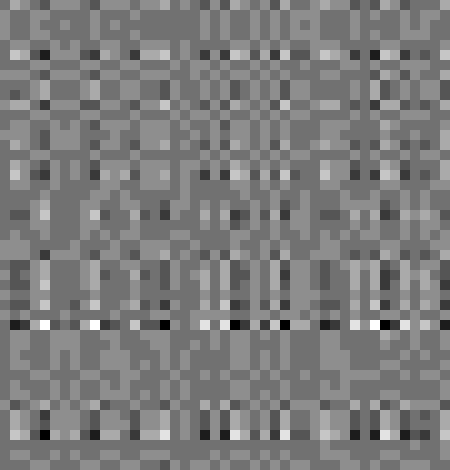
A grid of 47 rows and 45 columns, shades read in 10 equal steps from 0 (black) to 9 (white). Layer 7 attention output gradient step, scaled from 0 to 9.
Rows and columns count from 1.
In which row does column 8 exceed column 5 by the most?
44
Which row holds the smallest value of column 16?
33
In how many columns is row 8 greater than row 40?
8
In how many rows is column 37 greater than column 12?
5
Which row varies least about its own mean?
45
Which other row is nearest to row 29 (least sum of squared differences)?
27
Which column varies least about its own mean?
37
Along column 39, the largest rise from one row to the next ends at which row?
34
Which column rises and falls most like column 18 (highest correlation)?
9
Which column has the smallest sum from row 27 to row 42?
39
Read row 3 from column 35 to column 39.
4 5 4 4 4
